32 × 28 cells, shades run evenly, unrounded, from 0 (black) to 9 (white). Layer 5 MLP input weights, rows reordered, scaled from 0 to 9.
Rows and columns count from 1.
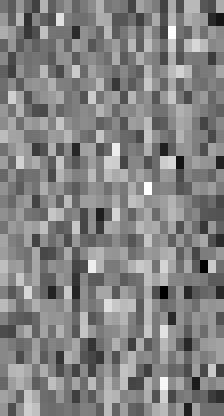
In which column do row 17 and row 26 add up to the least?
13
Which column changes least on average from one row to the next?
9
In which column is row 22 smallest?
10
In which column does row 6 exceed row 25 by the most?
22
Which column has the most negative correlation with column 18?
26
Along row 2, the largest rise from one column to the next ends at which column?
8
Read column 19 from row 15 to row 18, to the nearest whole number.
9 5 6 6
